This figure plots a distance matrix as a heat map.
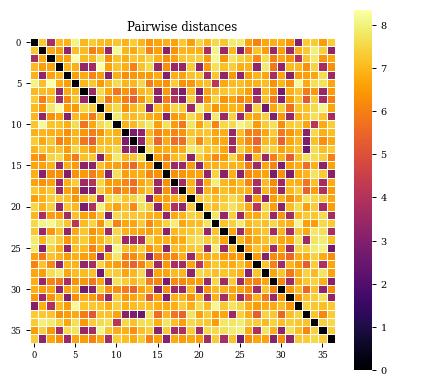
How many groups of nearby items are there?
7
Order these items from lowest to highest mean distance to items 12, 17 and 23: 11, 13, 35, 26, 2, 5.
11, 13, 35, 26, 2, 5
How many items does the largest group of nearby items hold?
10
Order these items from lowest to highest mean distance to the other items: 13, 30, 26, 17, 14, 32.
30, 17, 26, 14, 13, 32
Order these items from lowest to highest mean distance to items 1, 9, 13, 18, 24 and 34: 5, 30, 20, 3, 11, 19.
11, 30, 3, 20, 5, 19
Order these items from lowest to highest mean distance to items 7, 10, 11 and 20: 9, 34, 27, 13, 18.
18, 27, 13, 34, 9
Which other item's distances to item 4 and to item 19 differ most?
9
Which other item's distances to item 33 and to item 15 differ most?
13
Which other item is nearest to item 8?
28
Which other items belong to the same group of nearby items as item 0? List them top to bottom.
2, 32
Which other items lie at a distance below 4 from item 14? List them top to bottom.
8, 19, 26, 28
